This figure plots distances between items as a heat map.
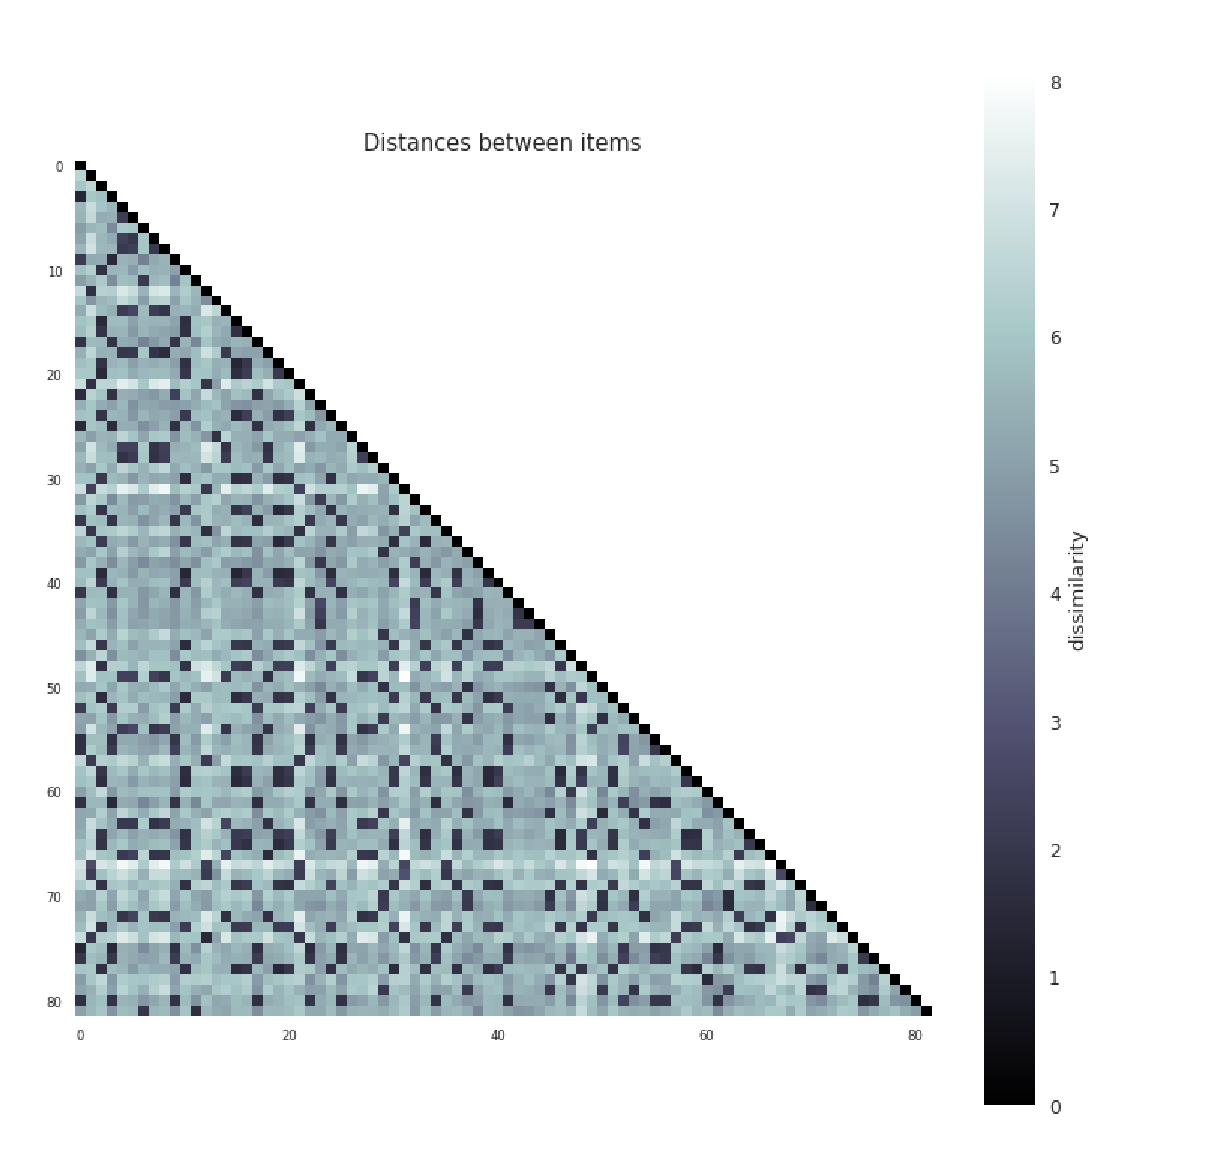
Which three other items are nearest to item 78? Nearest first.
60, 47, 76
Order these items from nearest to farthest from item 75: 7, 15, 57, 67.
7, 15, 57, 67
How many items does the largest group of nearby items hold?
22
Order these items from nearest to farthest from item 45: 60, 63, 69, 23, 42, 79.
79, 60, 23, 42, 63, 69
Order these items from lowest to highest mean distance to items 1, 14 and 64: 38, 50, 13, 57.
57, 38, 50, 13
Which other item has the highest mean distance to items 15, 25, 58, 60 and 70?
67
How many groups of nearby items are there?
9
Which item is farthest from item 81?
48
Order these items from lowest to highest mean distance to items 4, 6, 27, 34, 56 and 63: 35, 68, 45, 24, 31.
24, 45, 35, 68, 31
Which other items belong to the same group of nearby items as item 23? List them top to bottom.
32, 38, 42, 43, 44
